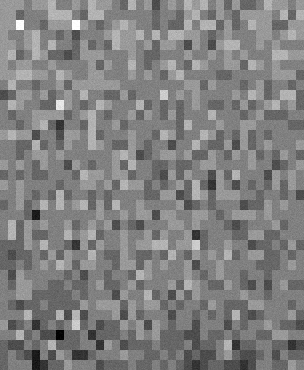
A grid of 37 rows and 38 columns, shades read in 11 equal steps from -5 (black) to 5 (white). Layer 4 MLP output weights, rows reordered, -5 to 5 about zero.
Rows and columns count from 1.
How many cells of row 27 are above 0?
12
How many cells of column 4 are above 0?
12
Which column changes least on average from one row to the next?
1
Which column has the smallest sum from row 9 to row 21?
23
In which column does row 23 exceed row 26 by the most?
2
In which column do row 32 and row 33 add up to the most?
10
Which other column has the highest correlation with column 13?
25
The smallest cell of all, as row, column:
34, 8
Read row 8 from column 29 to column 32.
-1 0 0 0
